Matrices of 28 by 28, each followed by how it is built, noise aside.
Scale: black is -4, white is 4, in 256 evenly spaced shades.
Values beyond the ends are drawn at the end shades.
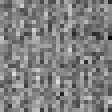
blocks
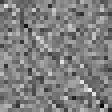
diagonal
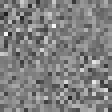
block diagonal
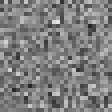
blocks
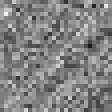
Hankel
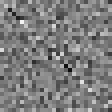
diagonal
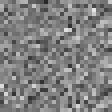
repeating rows
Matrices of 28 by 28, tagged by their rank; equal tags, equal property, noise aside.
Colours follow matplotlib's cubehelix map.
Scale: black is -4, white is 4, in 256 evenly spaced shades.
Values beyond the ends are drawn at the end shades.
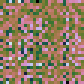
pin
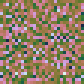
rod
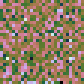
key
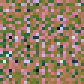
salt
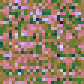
salt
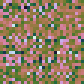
key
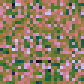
key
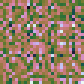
pin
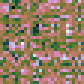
key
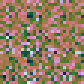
salt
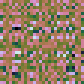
pin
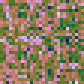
salt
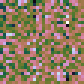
salt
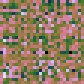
salt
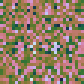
salt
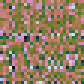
salt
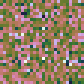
key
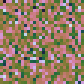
rod
